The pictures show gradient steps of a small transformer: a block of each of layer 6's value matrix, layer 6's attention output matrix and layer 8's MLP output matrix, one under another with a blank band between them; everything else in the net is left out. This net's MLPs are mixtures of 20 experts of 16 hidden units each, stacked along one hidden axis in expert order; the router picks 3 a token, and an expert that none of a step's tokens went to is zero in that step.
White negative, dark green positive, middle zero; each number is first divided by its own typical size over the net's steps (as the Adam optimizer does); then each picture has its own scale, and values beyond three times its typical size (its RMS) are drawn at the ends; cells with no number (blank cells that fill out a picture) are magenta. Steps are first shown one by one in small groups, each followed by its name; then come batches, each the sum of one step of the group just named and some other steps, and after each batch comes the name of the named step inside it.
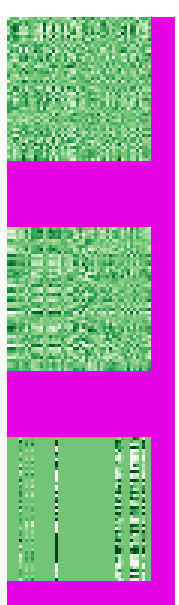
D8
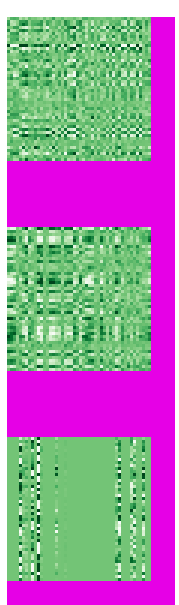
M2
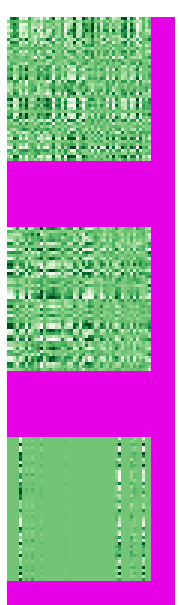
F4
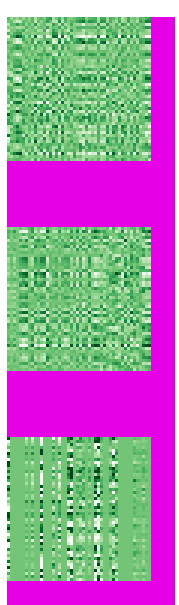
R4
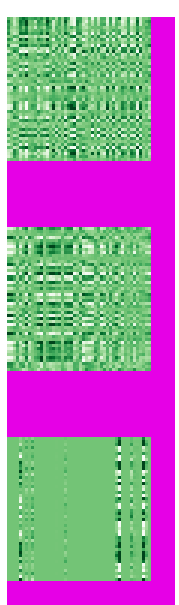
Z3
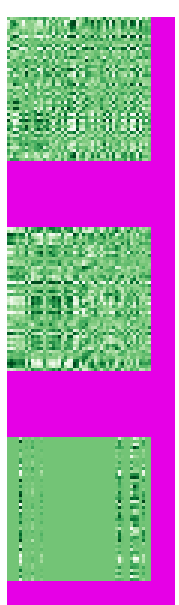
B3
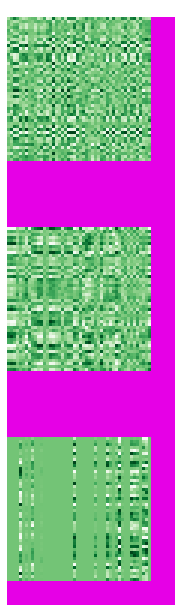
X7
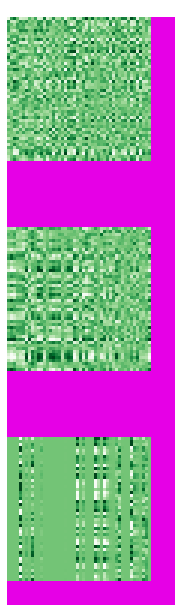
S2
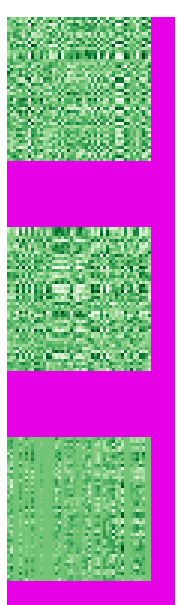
F4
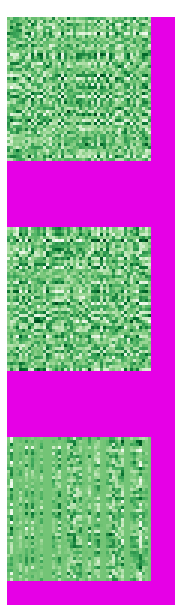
X7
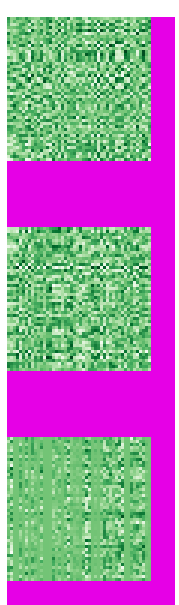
Z3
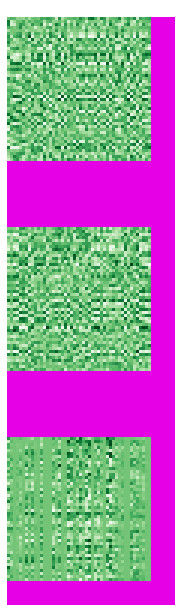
R4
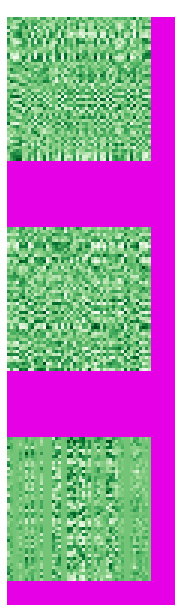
R4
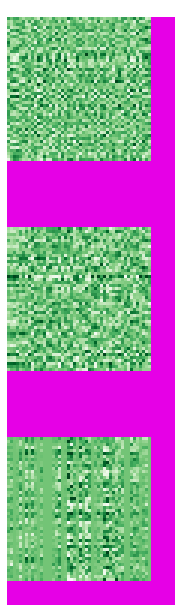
X7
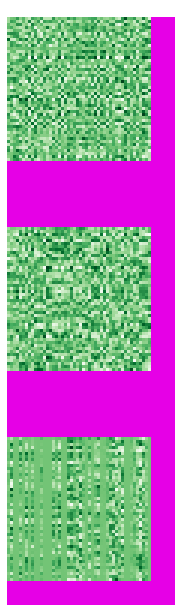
F4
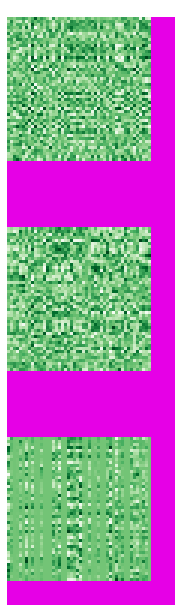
B3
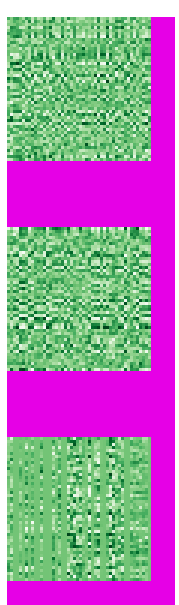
X7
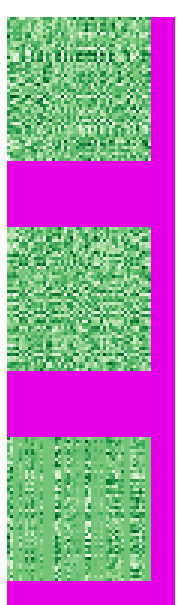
D8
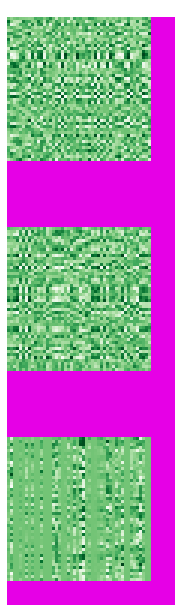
D8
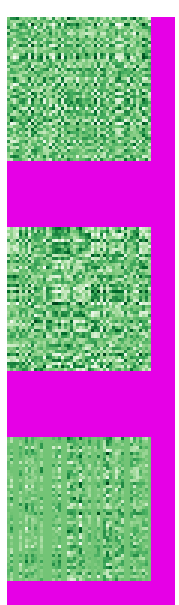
X7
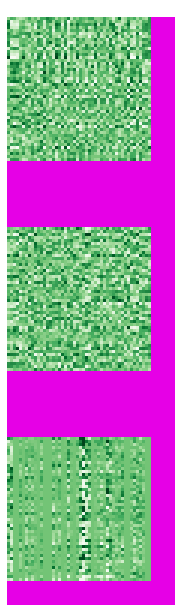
B3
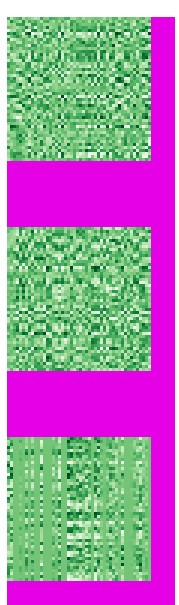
R4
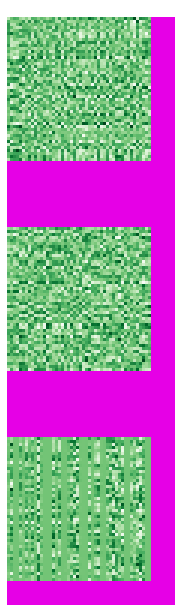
M2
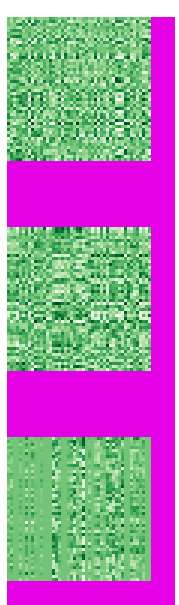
D8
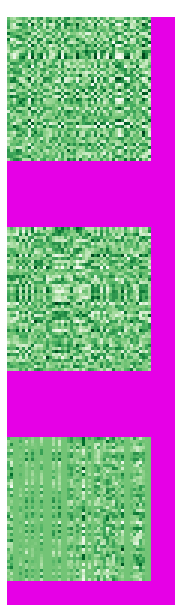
R4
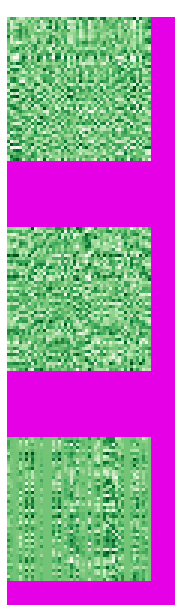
X7
